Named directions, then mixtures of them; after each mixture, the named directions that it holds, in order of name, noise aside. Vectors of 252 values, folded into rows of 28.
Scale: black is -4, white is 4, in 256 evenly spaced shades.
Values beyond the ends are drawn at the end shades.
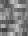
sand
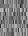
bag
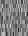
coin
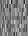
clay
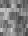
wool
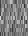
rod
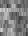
wool.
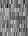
clay, wool.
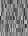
rod.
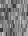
clay, coin, wool.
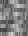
sand.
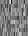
clay.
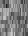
coin, sand, wool.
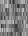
bag, clay, sand.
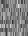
coin, sand.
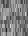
coin, sand, wool.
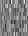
clay.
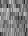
clay, rod, wool.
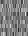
coin.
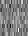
bag, clay, coin.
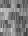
wool.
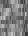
coin, sand, wool.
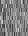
clay, coin, rod.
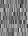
bag.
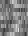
coin, sand.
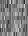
clay, sand.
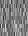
bag, clay, coin.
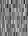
clay.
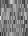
rod, sand, wool.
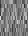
rod.
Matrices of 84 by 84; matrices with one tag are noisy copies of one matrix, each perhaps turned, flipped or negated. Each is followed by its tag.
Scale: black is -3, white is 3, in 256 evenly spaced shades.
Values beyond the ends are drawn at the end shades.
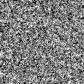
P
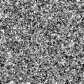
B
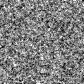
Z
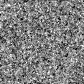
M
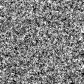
P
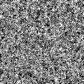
B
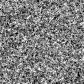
M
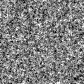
M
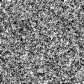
Z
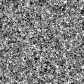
B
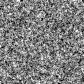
Z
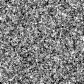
Z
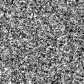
P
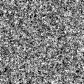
P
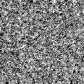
P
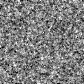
Z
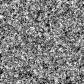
B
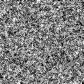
Z
